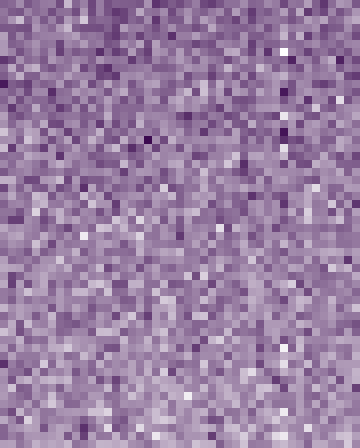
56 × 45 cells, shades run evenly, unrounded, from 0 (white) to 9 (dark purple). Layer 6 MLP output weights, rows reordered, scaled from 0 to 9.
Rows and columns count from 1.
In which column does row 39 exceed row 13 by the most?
43
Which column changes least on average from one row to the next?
41
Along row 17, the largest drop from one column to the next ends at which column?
37
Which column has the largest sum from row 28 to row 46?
23
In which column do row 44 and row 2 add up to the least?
36
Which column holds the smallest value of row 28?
18
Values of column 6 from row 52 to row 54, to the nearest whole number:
5 5 6
